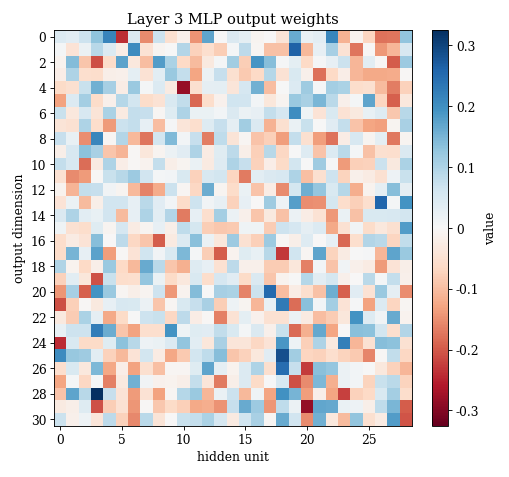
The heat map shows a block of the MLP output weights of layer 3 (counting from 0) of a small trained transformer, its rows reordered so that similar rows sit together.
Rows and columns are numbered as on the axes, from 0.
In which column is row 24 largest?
23
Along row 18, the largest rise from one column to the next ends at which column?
7
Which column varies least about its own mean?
14
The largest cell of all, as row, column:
28, 3
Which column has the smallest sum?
20
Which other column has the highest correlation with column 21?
15
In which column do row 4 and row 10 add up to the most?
4
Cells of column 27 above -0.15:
26
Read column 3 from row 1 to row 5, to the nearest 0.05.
0.1 -0.2 -0.05 0.15 -0.05
